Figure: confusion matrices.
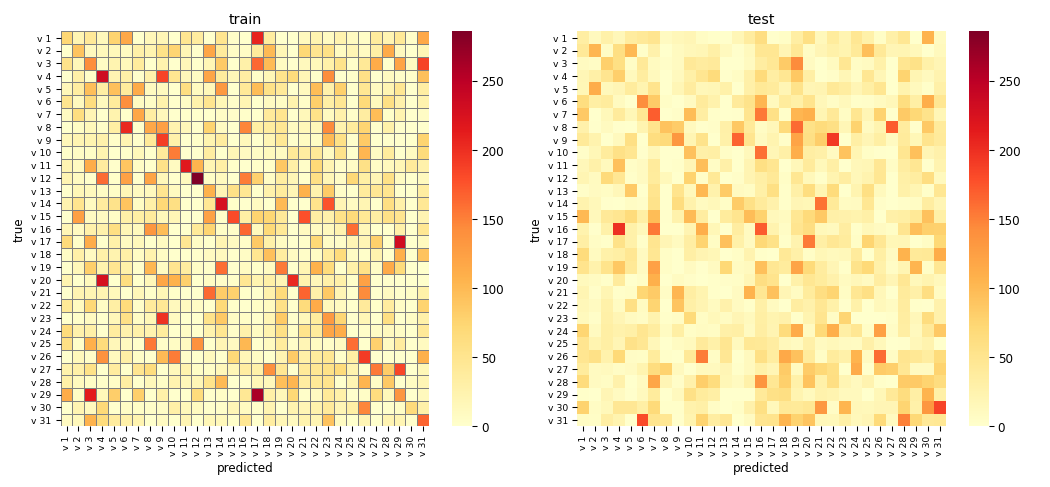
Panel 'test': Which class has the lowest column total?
v 8
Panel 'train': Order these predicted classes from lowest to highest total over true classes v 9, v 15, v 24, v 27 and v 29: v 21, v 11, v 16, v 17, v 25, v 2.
v 11, v 25, v 16, v 2, v 21, v 17
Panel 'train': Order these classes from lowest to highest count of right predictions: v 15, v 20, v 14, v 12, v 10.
v 10, v 15, v 20, v 14, v 12
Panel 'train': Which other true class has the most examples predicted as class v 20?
v 28
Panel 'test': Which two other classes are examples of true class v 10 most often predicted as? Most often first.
v 16, v 19
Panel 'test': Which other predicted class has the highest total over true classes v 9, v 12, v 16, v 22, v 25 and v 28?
v 7
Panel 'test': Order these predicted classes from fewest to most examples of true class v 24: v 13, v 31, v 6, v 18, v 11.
v 11, v 13, v 6, v 18, v 31
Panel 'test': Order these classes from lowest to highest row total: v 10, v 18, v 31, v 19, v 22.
v 22, v 18, v 10, v 19, v 31
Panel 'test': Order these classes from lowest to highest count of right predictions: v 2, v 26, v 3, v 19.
v 3, v 2, v 19, v 26
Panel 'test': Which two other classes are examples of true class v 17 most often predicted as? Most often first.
v 20, v 13
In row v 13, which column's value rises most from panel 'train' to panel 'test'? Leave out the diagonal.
v 11
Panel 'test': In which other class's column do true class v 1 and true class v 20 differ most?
v 30
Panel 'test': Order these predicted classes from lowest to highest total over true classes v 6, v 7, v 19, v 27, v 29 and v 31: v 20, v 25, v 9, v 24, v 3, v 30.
v 9, v 25, v 3, v 24, v 30, v 20
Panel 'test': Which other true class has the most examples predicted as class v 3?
v 12
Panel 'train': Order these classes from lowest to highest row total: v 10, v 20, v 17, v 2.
v 10, v 17, v 2, v 20
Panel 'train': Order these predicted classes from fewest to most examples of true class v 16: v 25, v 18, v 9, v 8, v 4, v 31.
v 4, v 31, v 18, v 9, v 8, v 25
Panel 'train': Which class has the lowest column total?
v 30
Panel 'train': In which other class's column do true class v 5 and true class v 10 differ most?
v 14
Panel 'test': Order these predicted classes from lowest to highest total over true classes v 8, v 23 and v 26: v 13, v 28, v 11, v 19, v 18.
v 13, v 28, v 11, v 18, v 19
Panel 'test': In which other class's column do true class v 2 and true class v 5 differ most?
v 25
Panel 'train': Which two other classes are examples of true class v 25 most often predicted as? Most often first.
v 8, v 12
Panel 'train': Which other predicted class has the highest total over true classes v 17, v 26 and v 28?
v 29
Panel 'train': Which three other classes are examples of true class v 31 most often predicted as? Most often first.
v 3, v 23, v 4
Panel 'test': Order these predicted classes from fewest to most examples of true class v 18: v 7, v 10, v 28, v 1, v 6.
v 6, v 10, v 7, v 1, v 28
